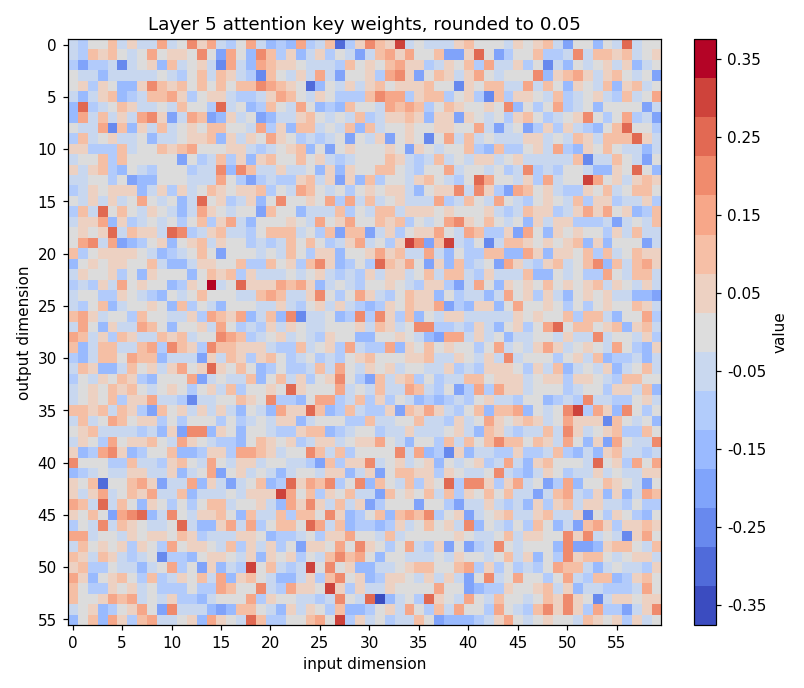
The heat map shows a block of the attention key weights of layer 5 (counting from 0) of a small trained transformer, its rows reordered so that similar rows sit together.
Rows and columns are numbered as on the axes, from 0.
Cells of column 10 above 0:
19
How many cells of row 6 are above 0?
17
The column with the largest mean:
34
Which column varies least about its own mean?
2
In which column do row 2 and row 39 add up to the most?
33
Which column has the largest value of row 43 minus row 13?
21
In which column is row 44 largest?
3
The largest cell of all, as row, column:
23, 14
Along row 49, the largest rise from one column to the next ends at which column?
50
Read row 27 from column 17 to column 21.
-0.1 -0.05 -0.1 0.05 -0.05
